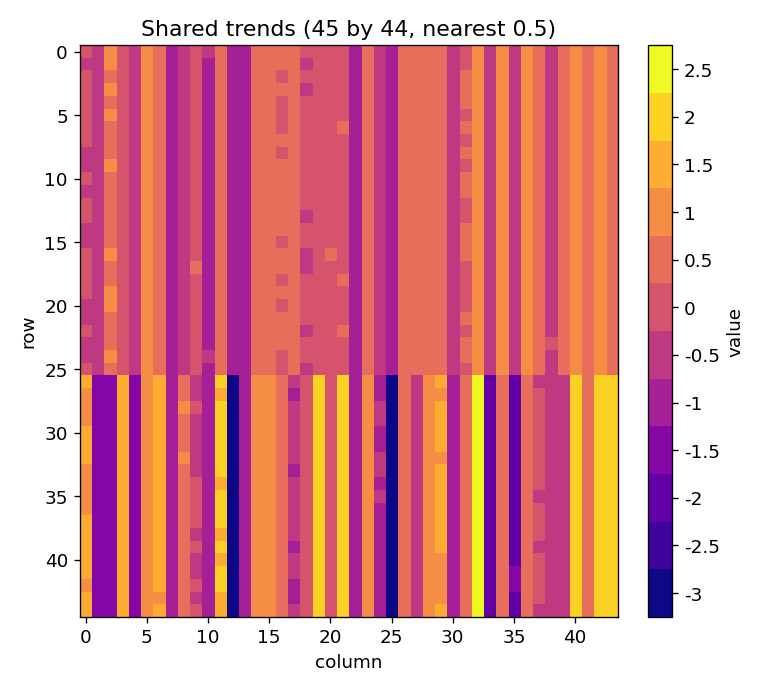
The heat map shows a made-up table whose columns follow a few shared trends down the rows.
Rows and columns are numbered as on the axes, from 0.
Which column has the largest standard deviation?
2
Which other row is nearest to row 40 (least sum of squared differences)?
38
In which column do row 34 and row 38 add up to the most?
32
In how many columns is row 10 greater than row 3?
1
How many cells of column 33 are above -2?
26
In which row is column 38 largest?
23
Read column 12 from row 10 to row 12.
-1 -1 -1
